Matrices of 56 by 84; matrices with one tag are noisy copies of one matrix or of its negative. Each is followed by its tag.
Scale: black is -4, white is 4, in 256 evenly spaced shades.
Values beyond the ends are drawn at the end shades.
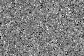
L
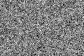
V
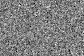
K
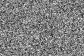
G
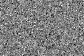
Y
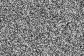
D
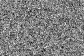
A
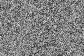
L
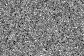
A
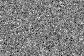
Y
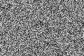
L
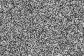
L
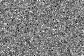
K
